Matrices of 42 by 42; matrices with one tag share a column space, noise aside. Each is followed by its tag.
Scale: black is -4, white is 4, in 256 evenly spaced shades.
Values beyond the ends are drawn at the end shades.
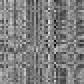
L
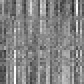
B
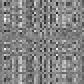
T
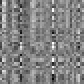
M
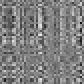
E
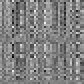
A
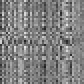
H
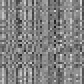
L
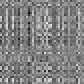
E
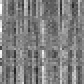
B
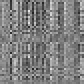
A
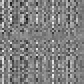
T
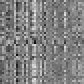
H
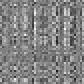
E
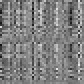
A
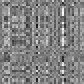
E
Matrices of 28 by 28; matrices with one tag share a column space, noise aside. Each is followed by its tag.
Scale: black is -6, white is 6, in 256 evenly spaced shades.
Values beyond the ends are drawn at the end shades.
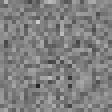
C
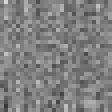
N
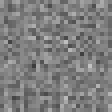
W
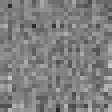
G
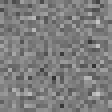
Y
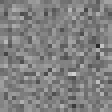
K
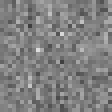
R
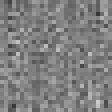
N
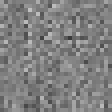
W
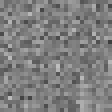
W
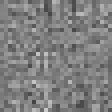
N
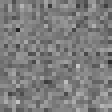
N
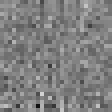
G
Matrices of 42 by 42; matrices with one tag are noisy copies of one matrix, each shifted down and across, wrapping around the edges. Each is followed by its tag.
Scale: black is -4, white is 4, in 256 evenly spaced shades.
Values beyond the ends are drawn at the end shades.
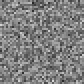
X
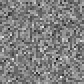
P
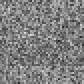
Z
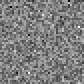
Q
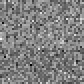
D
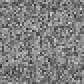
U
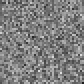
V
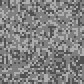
D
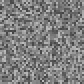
V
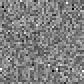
V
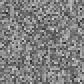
V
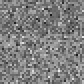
Z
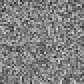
Q
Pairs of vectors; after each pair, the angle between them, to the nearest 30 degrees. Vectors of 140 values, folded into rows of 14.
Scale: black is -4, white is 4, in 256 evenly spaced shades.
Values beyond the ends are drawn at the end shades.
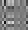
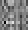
30 degrees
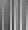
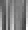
90 degrees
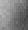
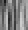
120 degrees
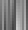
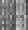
30 degrees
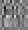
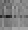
120 degrees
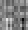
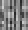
120 degrees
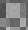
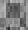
150 degrees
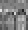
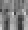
120 degrees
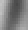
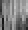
120 degrees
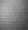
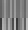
90 degrees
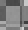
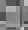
30 degrees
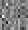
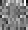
60 degrees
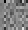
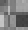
90 degrees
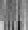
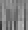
120 degrees
